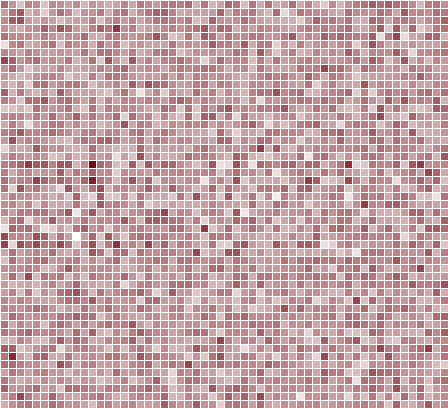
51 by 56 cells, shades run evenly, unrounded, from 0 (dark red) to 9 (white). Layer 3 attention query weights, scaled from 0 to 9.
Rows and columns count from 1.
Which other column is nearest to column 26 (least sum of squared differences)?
42
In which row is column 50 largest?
23
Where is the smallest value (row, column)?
21, 12
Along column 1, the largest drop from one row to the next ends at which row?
30
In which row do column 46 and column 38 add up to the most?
50
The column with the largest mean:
45
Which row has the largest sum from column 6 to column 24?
25
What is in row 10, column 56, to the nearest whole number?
5
